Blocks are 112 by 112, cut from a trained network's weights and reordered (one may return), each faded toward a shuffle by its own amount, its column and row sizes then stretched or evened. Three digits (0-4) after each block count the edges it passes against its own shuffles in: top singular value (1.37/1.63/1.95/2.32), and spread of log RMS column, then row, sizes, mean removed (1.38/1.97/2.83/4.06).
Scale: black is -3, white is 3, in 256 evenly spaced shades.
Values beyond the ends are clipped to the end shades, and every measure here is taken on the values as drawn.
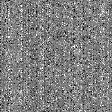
2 2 0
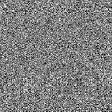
3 1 2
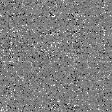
0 2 2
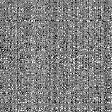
3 1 3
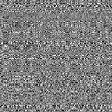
4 0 4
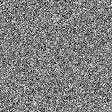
1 0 1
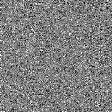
2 1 1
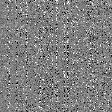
1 3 0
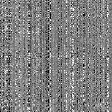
4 4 2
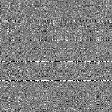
4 1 3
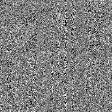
0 3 0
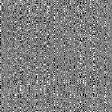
4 4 2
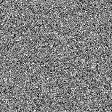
0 0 1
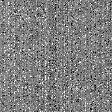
2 2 0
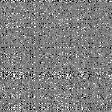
2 2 3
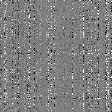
2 4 2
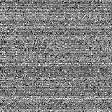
4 1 1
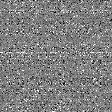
2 1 2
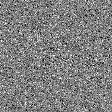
0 0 1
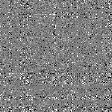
0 3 3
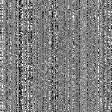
4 4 0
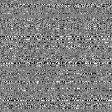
4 0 4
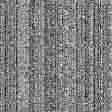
4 3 0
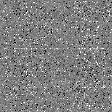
0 2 1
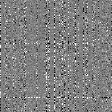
3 4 1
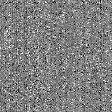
1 2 1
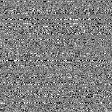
2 0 4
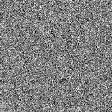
1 1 0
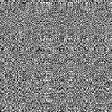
4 1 3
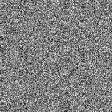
3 0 0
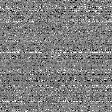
3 1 3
